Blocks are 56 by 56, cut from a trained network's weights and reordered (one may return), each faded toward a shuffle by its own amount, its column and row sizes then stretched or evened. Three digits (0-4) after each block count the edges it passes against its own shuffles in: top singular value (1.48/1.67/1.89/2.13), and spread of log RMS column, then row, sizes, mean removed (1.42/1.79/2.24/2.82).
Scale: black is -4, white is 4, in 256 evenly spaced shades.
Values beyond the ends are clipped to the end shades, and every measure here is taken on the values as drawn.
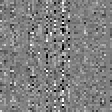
3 4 0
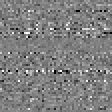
0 1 4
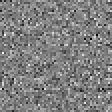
1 1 2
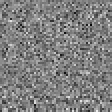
2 0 2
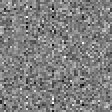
0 2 0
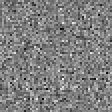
1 0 1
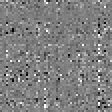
0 3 3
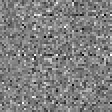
2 2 2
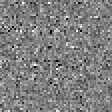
0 2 2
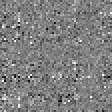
0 2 2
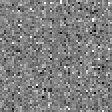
0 3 0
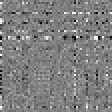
3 3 3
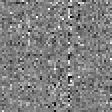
0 3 1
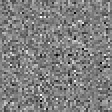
2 2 1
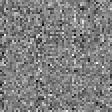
1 3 0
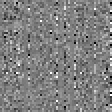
0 4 0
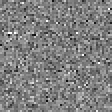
1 0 1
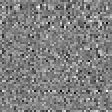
3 1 3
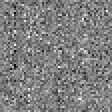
1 2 0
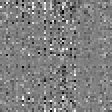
0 4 3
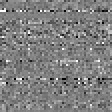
3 1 4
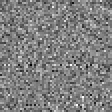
0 0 1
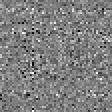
0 1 3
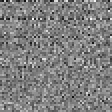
4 0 2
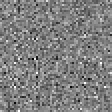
2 1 1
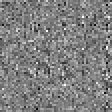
0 2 1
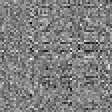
4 2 1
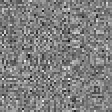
4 3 1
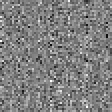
2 3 0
